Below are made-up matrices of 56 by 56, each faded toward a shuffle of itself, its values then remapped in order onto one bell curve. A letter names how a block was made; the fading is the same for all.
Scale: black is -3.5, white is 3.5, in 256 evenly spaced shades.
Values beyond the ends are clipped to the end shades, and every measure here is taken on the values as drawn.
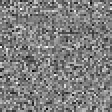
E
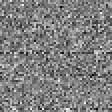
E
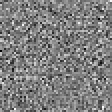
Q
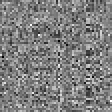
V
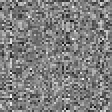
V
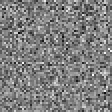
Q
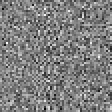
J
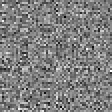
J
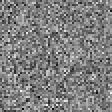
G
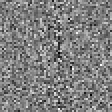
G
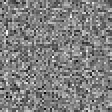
Q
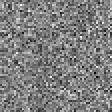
Q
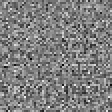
J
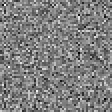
Q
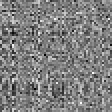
V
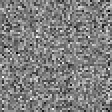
G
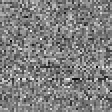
E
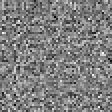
J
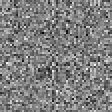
J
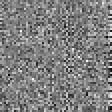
V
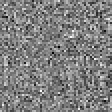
Q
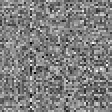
J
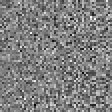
J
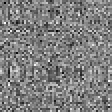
J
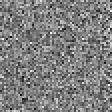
G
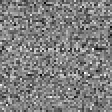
E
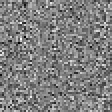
G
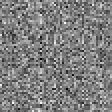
V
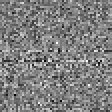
E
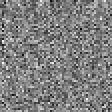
Q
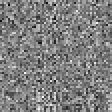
J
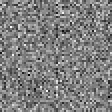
J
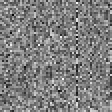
G
